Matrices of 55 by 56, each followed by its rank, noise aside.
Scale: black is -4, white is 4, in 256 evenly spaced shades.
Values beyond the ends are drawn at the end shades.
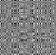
two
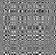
two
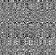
four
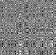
four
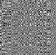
four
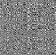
five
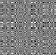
two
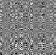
four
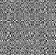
four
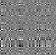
two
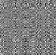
four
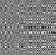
two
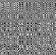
four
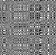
two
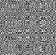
four
